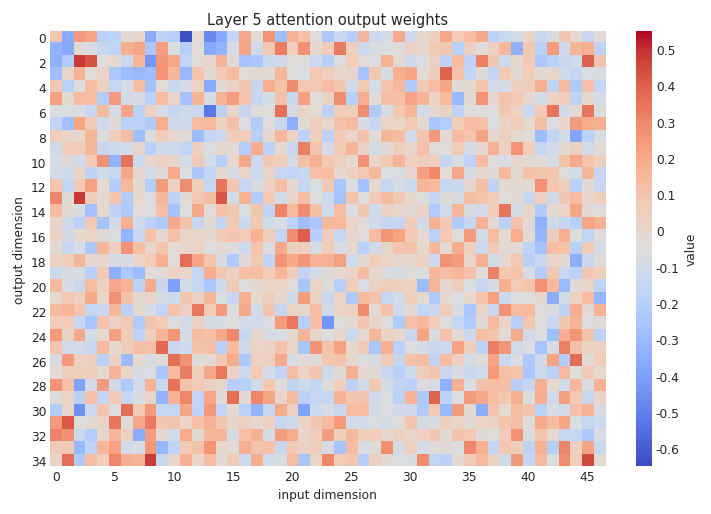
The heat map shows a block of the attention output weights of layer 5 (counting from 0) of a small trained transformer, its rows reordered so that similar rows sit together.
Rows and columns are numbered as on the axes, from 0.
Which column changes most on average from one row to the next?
6
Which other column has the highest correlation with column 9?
2
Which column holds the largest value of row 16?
21
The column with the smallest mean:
7
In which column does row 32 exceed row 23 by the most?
23
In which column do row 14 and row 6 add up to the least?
13
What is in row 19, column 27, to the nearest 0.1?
0
